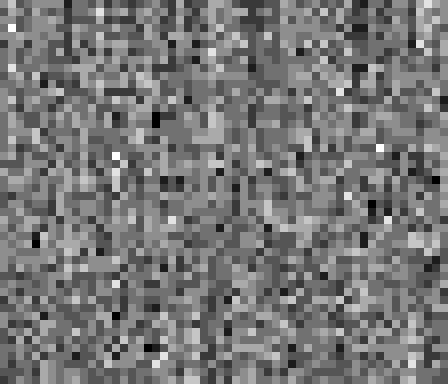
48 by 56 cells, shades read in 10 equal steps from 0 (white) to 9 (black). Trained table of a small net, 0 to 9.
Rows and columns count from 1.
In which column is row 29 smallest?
36
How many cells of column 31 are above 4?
26
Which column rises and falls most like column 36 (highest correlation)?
23
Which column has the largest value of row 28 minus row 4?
2
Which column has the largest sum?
46
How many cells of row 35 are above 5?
21
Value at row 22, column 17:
6
